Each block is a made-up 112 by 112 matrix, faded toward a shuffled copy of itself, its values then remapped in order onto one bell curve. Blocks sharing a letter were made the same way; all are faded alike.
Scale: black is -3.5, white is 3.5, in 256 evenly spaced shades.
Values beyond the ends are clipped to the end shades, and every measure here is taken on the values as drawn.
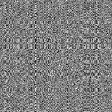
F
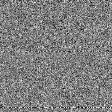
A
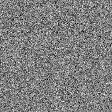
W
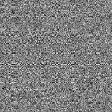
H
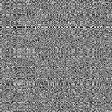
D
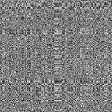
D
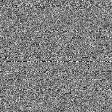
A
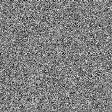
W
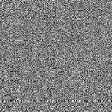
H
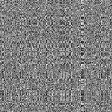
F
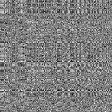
D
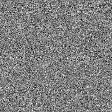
W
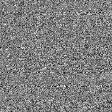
A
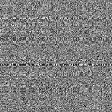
H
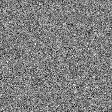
W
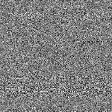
A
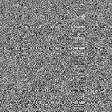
H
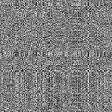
F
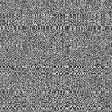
D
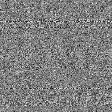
A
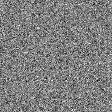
W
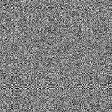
H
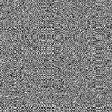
D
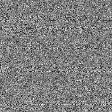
A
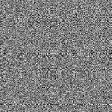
H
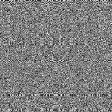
H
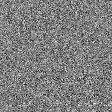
W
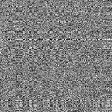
H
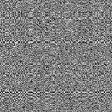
D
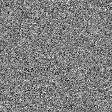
W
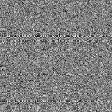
H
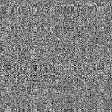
H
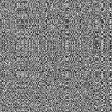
F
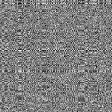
D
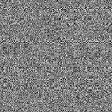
H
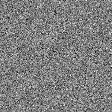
W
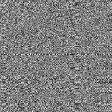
H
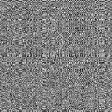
D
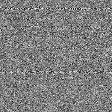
A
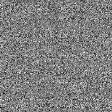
A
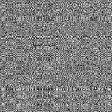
D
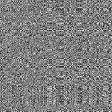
D
